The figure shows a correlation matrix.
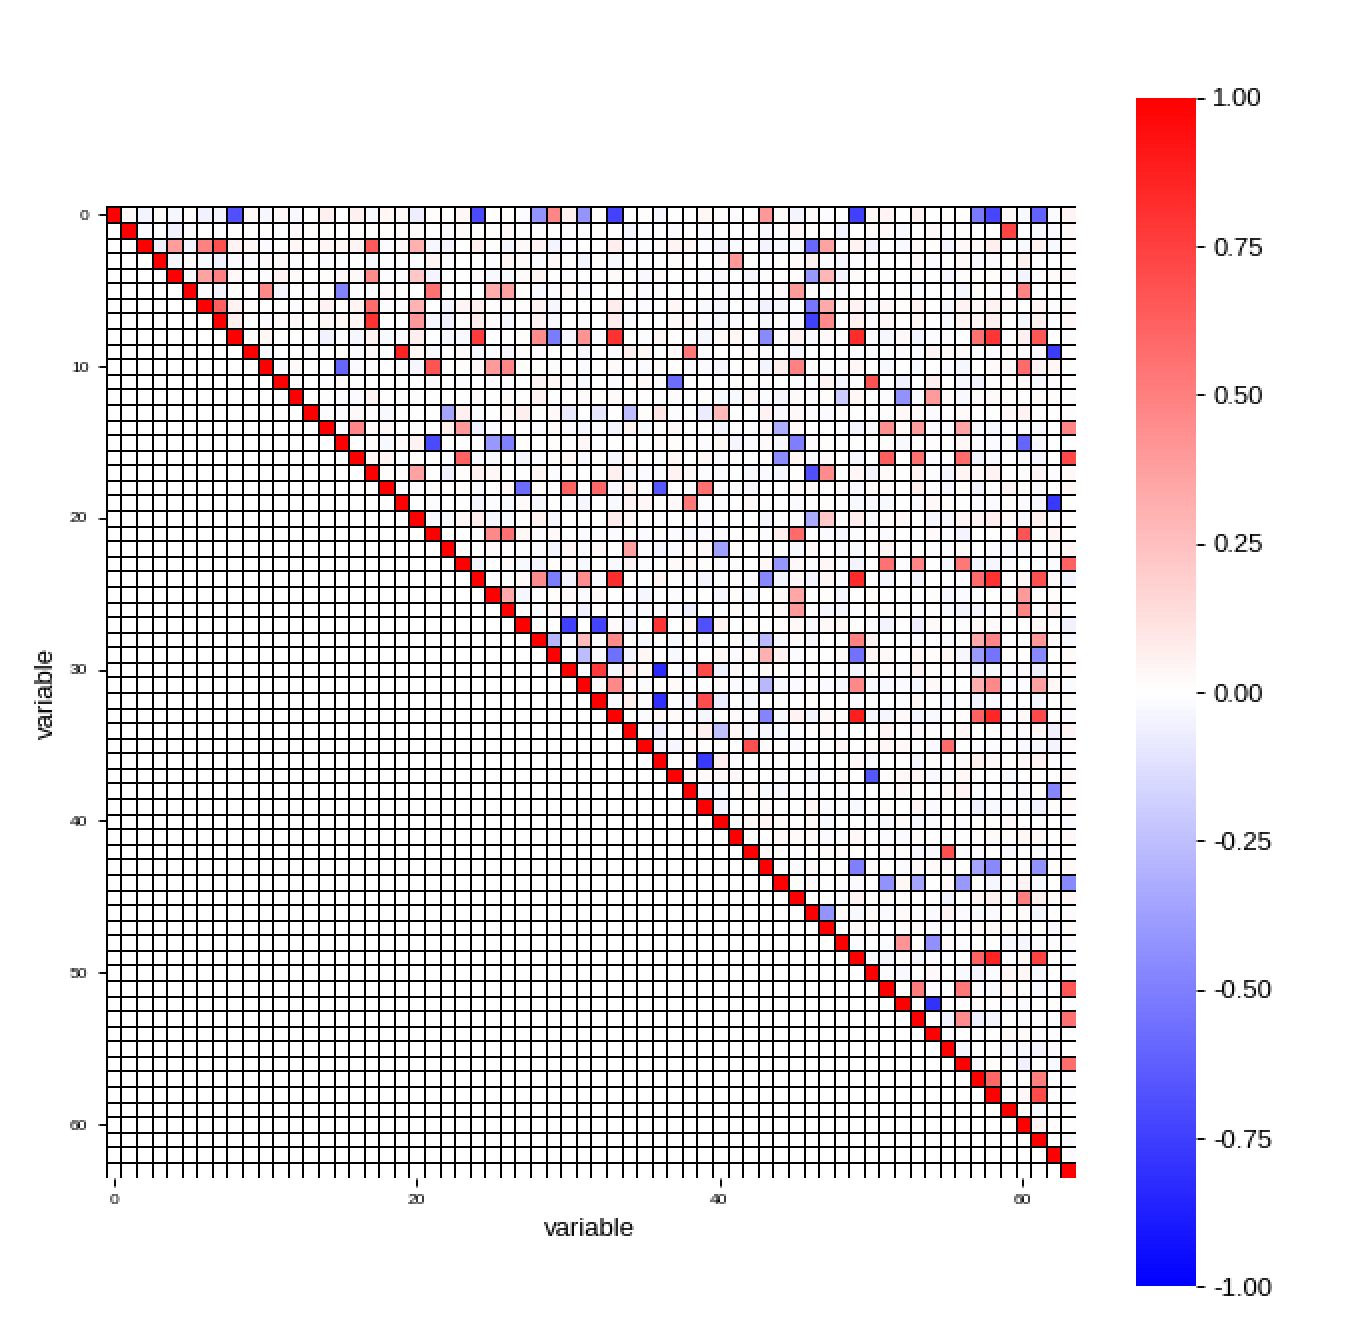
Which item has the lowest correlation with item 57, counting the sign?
0
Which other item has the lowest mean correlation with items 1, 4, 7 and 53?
46
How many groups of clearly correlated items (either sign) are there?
12
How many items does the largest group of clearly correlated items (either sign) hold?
12
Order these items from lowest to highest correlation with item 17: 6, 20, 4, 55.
55, 20, 4, 6
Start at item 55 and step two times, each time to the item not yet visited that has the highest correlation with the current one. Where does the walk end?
35
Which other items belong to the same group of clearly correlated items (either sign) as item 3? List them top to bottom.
41
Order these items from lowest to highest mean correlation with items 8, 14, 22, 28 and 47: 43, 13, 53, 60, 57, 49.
43, 13, 60, 53, 57, 49
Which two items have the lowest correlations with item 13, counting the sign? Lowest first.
22, 34
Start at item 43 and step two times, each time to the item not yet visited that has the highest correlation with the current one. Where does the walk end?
29
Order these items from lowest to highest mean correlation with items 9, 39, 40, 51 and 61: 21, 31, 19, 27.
27, 21, 31, 19
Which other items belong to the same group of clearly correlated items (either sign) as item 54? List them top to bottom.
12, 48, 52
